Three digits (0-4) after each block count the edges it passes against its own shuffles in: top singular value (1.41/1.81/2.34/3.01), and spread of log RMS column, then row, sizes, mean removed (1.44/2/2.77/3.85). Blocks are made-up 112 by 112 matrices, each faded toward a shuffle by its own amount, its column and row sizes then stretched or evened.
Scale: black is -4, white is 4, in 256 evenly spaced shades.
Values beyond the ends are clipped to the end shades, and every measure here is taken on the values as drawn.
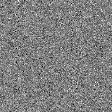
0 2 0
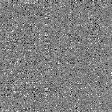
2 2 2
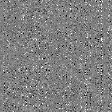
1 3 1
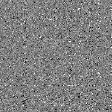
0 2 2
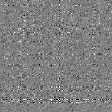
3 2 3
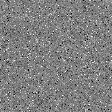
0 1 0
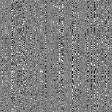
3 4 1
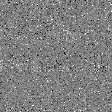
1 0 2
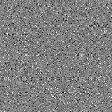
3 0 1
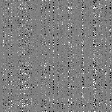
1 4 2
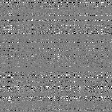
2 2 4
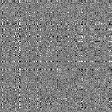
4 3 3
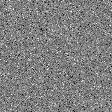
0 0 0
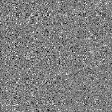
2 2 2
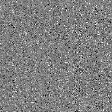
1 2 1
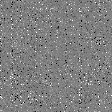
0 2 1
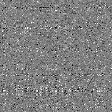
2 1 2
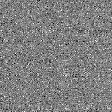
2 0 1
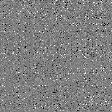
1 2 2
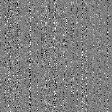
1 4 0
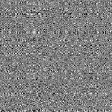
3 1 3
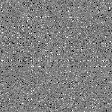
2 1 2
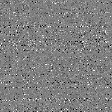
1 1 3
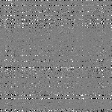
2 2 4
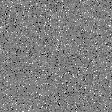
1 1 0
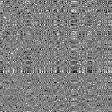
4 1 3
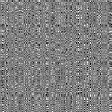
4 4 1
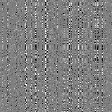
4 4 0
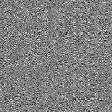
3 1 1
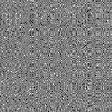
4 2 0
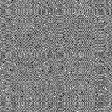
4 0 1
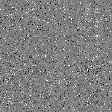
2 1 1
